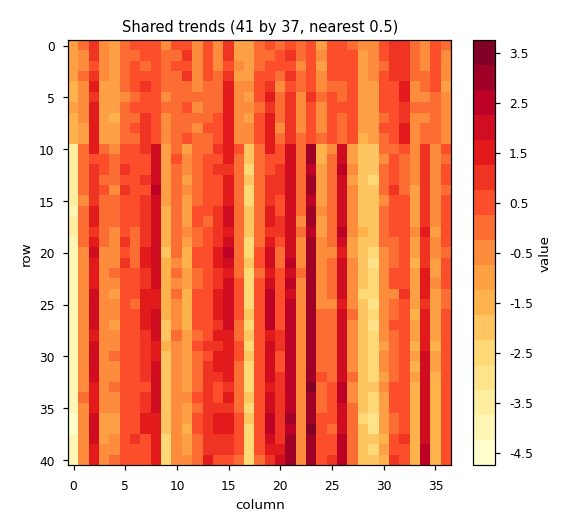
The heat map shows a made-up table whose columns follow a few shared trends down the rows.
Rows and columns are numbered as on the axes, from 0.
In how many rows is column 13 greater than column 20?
7
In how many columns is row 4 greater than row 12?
16
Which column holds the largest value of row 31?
23
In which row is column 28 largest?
0
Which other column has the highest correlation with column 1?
3
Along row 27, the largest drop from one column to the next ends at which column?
9
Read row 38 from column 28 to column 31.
-2 -2 -1.5 0.5
